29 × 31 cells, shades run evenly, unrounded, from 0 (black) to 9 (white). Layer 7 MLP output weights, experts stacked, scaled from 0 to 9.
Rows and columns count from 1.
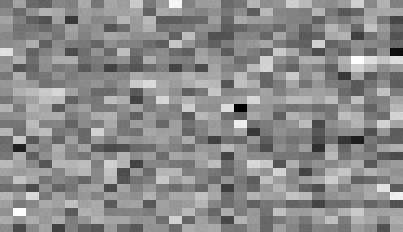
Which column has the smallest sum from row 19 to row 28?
18
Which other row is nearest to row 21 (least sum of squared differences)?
15
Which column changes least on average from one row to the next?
7
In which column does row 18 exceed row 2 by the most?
2
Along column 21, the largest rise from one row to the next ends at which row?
8
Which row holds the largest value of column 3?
25
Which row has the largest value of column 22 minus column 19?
14
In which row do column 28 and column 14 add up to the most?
1
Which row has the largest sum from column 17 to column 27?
13
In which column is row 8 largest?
28
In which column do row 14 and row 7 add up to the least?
19
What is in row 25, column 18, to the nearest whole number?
4
